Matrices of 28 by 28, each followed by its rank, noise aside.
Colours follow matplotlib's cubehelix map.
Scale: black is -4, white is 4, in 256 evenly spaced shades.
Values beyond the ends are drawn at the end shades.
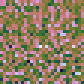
seven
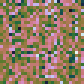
six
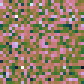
seven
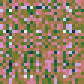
four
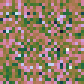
six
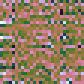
five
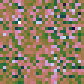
six
